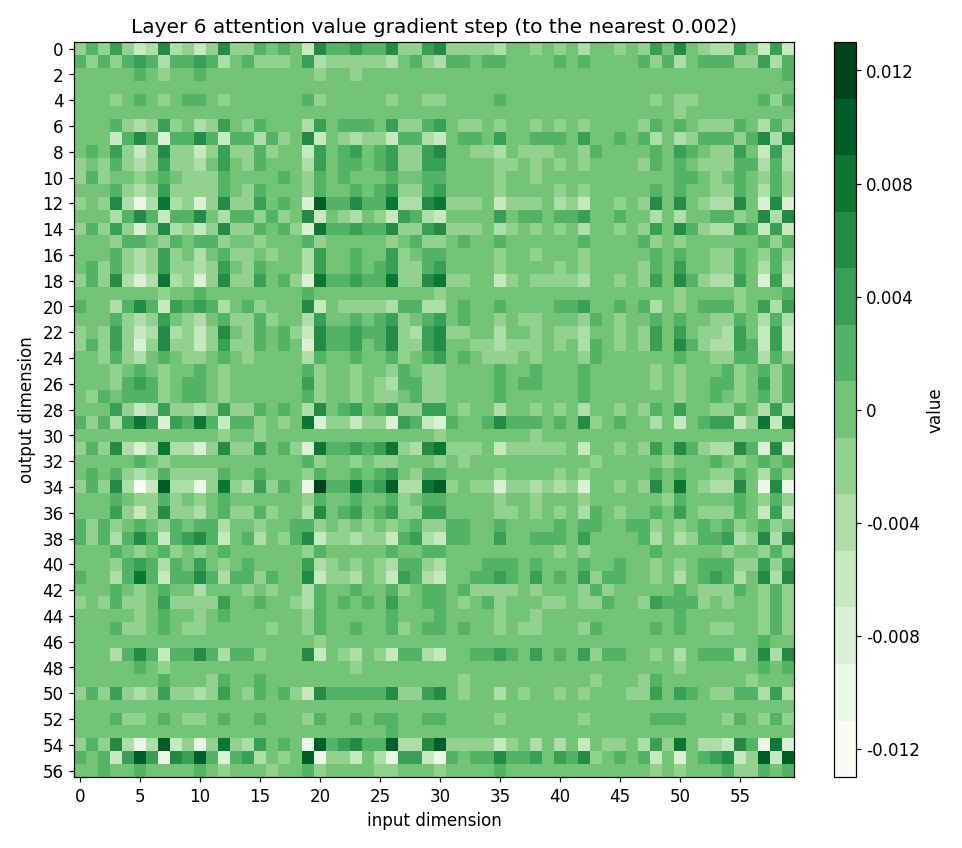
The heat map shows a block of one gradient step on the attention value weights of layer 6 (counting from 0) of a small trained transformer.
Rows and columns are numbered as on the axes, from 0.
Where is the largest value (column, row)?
20, 34
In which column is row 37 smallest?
12
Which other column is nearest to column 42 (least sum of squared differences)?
35
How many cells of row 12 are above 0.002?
13
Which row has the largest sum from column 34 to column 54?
55
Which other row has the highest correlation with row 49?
43
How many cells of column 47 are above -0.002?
41
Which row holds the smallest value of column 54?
54
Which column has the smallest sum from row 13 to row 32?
5
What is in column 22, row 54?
0.004
